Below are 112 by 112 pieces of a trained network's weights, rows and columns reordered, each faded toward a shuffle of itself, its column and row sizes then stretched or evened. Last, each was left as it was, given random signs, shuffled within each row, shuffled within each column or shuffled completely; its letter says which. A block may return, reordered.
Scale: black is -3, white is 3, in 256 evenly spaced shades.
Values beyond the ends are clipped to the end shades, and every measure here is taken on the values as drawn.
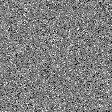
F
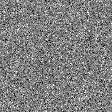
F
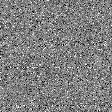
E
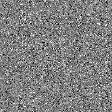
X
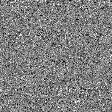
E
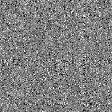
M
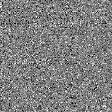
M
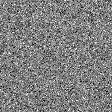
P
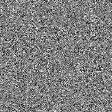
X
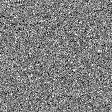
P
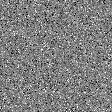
P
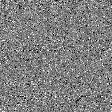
E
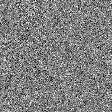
F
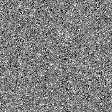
F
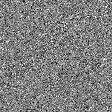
E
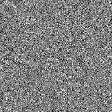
M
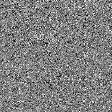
X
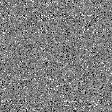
X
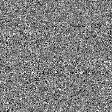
X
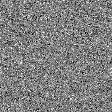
E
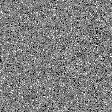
F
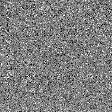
X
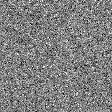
P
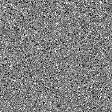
X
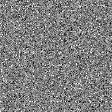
X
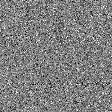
E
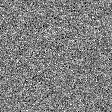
P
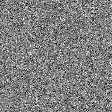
F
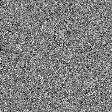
X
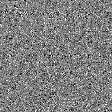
M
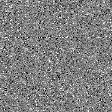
X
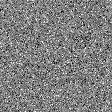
P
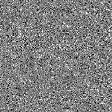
M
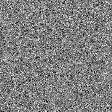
E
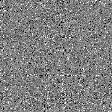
M
